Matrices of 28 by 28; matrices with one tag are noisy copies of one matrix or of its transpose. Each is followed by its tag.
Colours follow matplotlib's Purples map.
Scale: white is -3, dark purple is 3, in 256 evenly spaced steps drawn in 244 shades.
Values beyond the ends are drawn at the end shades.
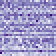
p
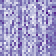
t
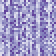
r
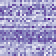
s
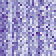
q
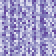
r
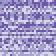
p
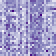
s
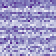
q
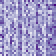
t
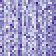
t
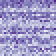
q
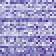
t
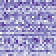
p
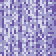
t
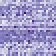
s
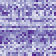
s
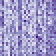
t
